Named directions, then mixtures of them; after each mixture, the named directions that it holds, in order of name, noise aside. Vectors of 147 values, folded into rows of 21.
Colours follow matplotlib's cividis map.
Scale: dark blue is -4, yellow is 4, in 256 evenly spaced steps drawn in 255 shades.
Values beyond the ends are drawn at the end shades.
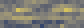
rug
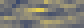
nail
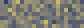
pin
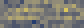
nail, pin, rug.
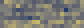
nail, pin, rug.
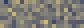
pin.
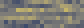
nail, rug.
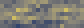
rug.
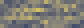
nail, pin, rug.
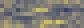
nail, rug.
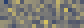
pin.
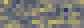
nail, pin, rug.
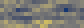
rug.
